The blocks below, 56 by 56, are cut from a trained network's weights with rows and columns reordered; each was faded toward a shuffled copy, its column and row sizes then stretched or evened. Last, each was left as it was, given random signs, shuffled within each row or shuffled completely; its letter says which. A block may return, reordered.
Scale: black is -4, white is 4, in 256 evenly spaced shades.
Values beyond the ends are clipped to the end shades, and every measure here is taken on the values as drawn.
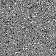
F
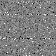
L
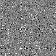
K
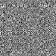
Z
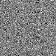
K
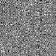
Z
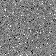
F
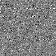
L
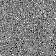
F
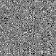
Z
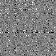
K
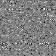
L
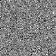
Z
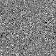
K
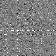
Z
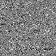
L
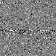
L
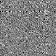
Z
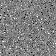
F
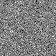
F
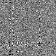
K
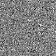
K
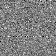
L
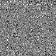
K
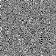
K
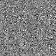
K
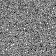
F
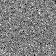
F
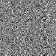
Z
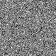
F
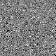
K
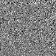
K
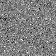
L
